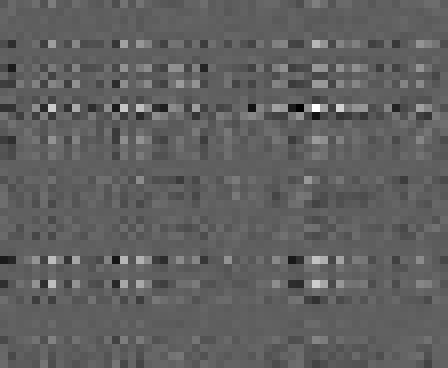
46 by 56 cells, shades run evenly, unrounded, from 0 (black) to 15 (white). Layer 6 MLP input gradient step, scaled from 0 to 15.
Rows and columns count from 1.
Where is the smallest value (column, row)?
38, 14
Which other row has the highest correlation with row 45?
24
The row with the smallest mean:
15
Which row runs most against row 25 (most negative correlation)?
11
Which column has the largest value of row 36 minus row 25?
40
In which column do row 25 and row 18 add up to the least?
2
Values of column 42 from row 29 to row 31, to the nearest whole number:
5 6 6
